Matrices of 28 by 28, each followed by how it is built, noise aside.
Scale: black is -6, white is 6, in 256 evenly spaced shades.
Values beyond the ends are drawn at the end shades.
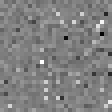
sparse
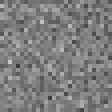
noise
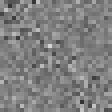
block diagonal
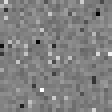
sparse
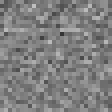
repeating columns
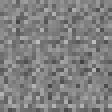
repeating columns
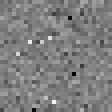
sparse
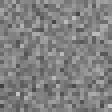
noise
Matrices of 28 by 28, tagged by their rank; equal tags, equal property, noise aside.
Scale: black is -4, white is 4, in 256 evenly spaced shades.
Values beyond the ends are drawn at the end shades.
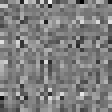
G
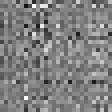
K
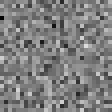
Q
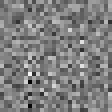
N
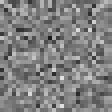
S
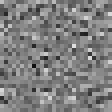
S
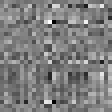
G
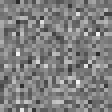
Q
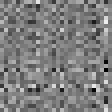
G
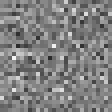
S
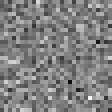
S
